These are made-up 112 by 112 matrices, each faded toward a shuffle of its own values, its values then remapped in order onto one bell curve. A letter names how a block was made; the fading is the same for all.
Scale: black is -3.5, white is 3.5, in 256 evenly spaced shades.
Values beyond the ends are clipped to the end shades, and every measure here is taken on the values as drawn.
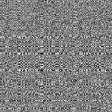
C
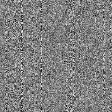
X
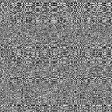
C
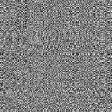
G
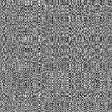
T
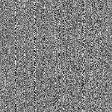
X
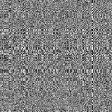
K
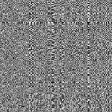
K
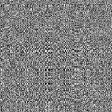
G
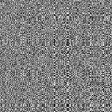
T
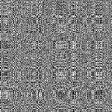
T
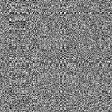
G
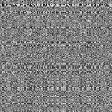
C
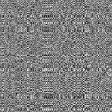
T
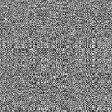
G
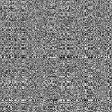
K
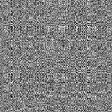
G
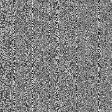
X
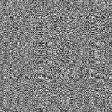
G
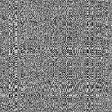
K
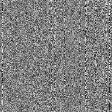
X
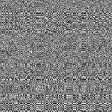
C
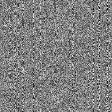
X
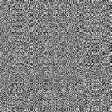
G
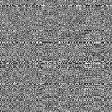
C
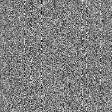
X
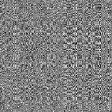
K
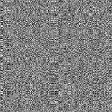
G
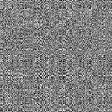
G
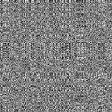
G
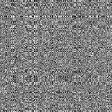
K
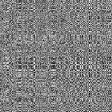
T
